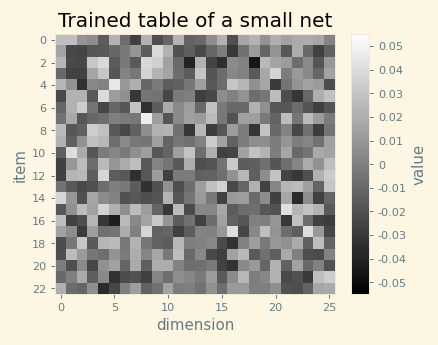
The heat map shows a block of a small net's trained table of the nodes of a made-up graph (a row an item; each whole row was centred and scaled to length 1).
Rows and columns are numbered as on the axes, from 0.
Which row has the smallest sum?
1
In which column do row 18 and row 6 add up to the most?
2
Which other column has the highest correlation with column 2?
11
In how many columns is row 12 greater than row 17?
10
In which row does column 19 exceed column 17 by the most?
17
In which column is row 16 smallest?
5
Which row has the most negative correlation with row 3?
6
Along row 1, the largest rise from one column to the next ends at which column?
9
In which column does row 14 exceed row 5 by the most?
0
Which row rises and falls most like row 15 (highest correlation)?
18
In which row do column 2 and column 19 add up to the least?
13
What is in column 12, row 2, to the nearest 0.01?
-0.04
